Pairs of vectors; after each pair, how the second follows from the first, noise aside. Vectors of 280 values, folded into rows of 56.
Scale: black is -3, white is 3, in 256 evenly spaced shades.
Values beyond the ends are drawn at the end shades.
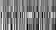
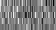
reversed, negated, partly zeroed.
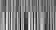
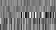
wrapped around, partly zeroed.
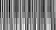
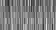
reversed, negated, shrunk.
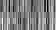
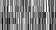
negated.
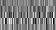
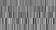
shrunk.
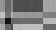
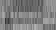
shrunk.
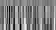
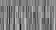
shrunk.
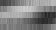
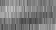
reversed, negated, shrunk.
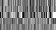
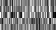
negated.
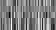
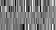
wrapped around, partly zeroed.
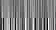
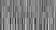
shrunk.
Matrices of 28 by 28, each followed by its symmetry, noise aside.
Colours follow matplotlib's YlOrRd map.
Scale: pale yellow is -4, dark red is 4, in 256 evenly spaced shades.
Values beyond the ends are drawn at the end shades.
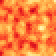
mirrored top to bottom.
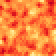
symmetric.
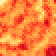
symmetric.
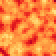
symmetric across the other diagonal.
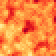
symmetric across the other diagonal.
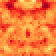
mirrored left to right.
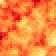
symmetric.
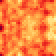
mirrored top to bottom.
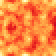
mirrored top to bottom.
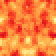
mirrored left to right.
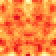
mirrored left to right.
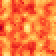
mirrored top to bottom.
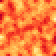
same after a half turn.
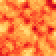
symmetric across the other diagonal.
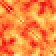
symmetric.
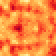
mirrored top to bottom.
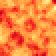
symmetric across the other diagonal.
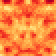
mirrored left to right.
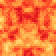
mirrored left to right.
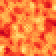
same after a half turn.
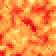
symmetric across the other diagonal.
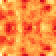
mirrored top to bottom.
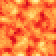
same after a half turn.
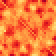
same after a half turn.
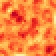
symmetric.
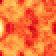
mirrored top to bottom.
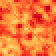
symmetric across the other diagonal.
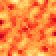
same after a half turn.
